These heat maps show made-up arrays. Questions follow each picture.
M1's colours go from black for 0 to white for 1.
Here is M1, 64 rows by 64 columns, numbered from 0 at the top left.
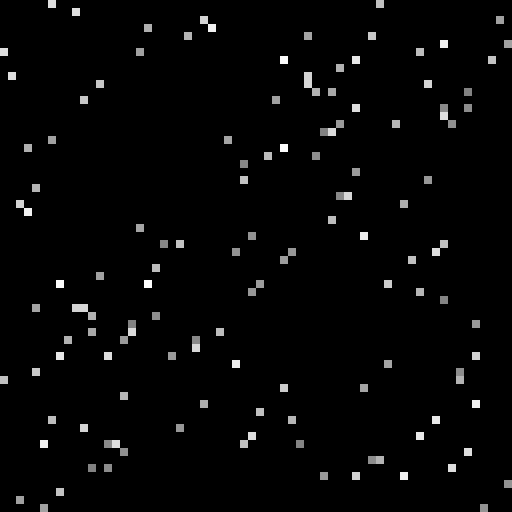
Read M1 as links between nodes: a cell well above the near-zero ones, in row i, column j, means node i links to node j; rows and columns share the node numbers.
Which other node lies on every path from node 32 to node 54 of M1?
node 35
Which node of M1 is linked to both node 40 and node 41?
node 16
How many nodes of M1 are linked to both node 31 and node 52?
2
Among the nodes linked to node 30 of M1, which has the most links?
node 55
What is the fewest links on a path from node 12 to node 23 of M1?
4
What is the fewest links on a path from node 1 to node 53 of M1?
4
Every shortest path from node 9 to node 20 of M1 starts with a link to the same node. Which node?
node 38
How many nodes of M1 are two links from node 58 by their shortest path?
5
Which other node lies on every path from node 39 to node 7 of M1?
node 11
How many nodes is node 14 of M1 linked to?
1
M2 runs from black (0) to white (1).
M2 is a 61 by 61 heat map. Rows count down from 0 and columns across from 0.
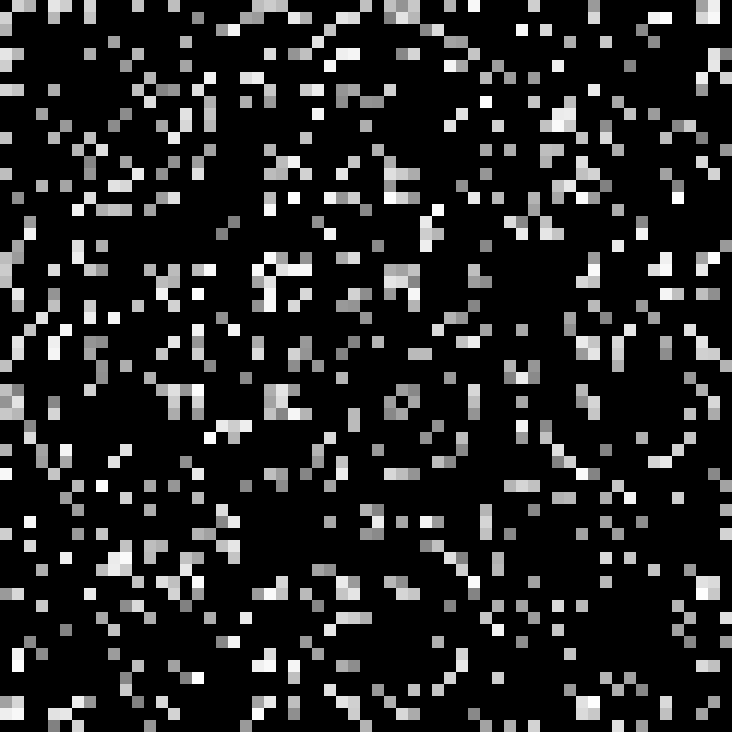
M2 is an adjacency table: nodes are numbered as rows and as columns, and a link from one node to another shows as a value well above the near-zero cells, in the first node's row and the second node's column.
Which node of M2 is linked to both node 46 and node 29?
node 16
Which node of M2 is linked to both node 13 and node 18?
node 45
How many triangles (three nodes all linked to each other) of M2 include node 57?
4
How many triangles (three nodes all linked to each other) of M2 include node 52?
6
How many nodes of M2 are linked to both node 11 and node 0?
4
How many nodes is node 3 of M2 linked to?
8
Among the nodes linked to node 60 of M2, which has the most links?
node 4
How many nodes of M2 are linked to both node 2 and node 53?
4
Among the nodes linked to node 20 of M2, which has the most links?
node 1
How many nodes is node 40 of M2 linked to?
12
